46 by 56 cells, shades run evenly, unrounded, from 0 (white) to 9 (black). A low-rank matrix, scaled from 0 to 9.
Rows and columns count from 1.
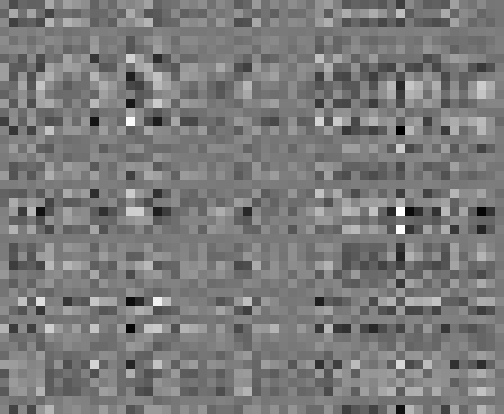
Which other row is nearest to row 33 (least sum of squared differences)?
13
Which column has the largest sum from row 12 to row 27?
18
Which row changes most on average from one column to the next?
24
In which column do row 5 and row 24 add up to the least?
45
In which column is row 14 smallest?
15
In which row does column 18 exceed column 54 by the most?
14
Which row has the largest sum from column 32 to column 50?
37
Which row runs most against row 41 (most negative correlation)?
22
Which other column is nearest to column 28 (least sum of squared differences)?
49
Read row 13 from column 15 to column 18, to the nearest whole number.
3 4 5 6
